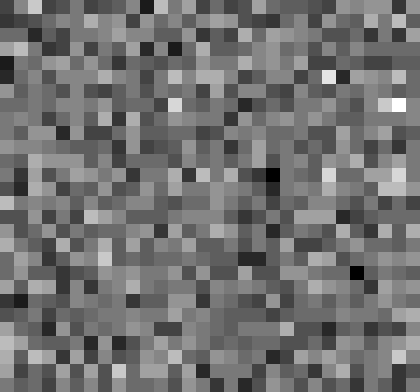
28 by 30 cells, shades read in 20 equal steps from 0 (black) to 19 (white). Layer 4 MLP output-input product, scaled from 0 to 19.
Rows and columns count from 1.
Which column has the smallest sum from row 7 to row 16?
20
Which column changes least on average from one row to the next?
16
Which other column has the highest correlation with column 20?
14
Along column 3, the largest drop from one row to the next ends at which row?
2
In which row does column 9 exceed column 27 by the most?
3
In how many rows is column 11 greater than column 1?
9
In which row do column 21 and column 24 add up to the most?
6
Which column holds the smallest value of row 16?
25
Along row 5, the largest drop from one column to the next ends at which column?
23
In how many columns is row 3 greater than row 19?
11
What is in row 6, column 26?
12
